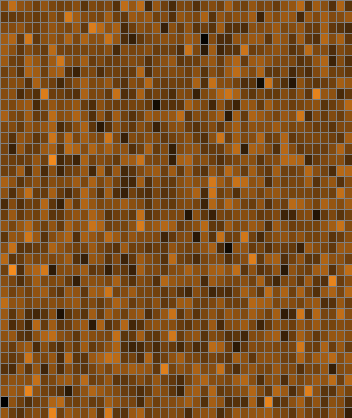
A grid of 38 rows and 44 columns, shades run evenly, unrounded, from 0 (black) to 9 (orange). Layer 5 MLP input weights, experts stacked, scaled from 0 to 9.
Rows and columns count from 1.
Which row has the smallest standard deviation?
28
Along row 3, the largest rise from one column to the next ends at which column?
12
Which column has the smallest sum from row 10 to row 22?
8
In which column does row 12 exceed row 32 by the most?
30
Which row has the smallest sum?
20
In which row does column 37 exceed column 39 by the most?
15
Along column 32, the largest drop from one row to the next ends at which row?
25
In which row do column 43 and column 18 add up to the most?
21
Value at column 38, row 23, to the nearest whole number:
2
